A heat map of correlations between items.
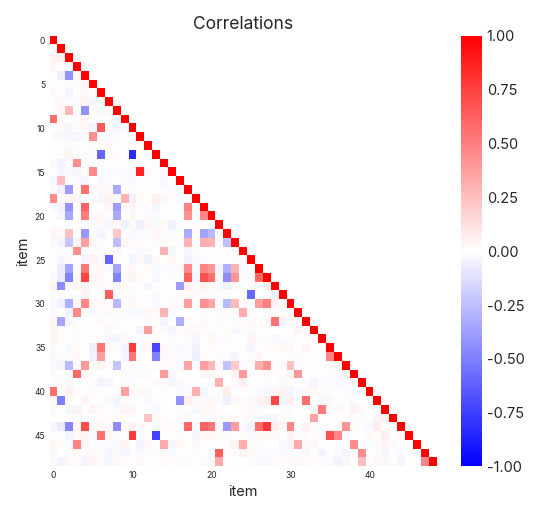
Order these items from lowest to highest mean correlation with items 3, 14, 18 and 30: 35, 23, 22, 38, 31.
22, 35, 23, 31, 38
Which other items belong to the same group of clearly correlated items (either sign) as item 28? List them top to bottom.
1, 16, 32, 41
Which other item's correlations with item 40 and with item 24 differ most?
0
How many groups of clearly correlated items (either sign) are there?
10
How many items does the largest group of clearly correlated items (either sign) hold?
13
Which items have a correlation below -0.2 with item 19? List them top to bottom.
2, 8, 22
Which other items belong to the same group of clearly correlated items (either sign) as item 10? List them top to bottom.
6, 13, 35, 36, 45
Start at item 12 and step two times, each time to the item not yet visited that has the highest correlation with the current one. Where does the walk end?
43
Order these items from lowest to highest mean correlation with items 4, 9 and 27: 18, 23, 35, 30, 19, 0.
35, 18, 0, 23, 30, 19
